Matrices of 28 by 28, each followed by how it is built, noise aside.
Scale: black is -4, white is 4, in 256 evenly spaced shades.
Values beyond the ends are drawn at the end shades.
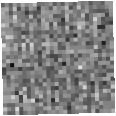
blocks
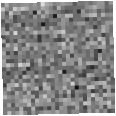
blocks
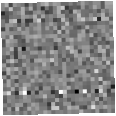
uneven rows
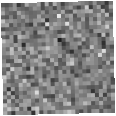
Toeplitz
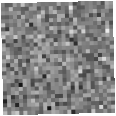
noise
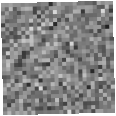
Hankel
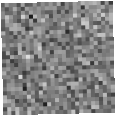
Toeplitz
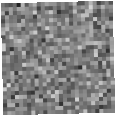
noise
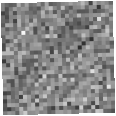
Hankel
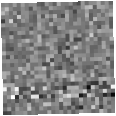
uneven rows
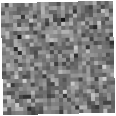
Toeplitz
